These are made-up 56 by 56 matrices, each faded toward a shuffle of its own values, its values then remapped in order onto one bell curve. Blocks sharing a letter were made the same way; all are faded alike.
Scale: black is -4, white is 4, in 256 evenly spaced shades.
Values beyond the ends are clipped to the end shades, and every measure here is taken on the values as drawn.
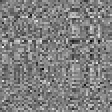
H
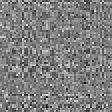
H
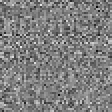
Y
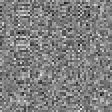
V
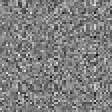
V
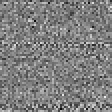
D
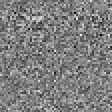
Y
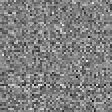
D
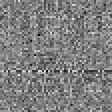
D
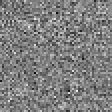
Y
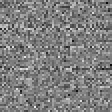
D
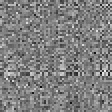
H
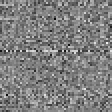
D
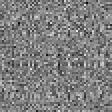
V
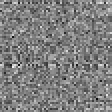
D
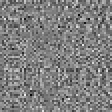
H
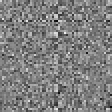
H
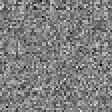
Y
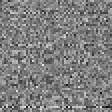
D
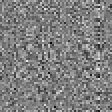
V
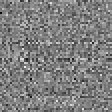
D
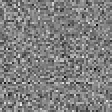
V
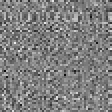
H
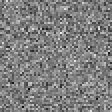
Y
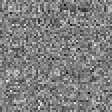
Y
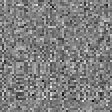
V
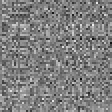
V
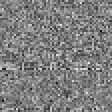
Y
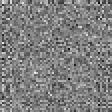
V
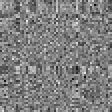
V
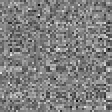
H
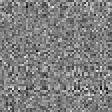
H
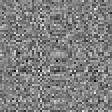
H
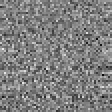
Y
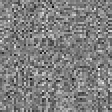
V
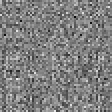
V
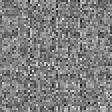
V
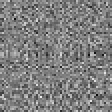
H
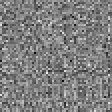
H
